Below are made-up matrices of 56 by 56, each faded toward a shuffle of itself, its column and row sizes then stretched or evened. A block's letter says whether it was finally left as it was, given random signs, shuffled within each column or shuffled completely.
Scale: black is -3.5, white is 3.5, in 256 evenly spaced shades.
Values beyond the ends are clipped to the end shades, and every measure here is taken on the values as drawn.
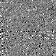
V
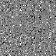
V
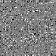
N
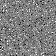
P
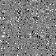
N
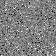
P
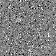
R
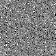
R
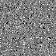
V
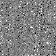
V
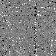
V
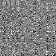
N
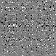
N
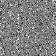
R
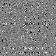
N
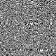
N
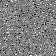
P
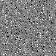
R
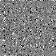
V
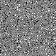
R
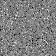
P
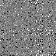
V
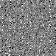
R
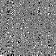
N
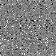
V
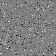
P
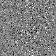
R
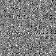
V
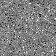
P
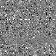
V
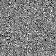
R
